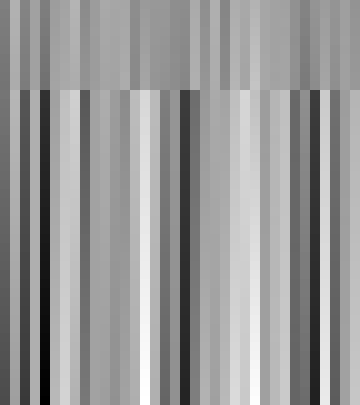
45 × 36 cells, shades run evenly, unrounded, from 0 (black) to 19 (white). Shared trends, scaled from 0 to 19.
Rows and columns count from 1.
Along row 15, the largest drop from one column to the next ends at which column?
5
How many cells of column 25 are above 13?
35
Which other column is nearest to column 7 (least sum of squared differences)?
29
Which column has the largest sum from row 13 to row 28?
15
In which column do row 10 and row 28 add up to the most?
26
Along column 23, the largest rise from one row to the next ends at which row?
11
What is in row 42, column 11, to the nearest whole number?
12
